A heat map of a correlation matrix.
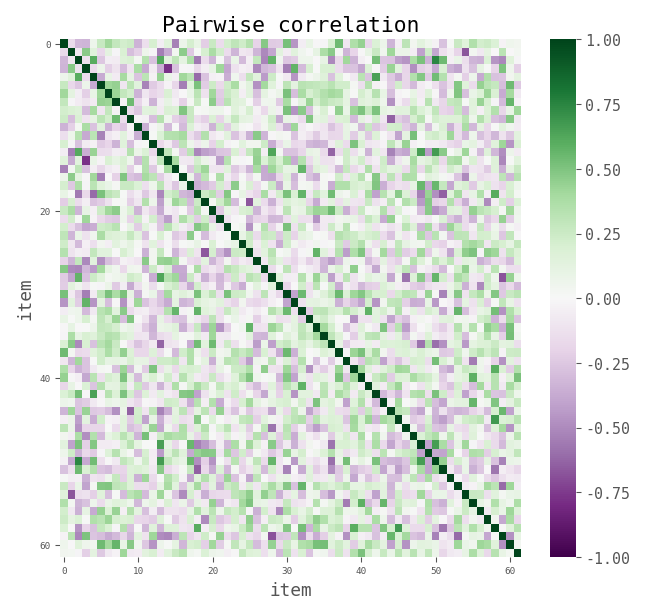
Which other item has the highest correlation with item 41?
32
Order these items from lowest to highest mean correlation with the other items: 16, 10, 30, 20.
10, 16, 20, 30
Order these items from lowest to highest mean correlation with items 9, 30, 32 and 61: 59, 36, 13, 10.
59, 10, 13, 36
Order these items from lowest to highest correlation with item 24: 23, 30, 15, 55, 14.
15, 14, 23, 30, 55
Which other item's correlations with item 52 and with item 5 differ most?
11
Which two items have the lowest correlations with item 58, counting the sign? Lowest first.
51, 2
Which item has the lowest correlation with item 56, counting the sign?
29
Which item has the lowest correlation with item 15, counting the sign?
0
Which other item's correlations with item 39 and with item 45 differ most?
31
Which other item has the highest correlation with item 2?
50
